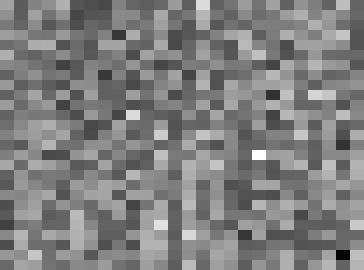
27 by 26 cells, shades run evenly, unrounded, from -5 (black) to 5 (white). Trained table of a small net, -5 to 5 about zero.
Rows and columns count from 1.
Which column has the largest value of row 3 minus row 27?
15
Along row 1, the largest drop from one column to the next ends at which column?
16
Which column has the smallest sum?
13
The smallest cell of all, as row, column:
26, 25
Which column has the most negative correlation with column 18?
14
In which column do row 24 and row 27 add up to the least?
18
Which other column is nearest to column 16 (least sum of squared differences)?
2
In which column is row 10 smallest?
20
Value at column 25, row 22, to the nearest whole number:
1
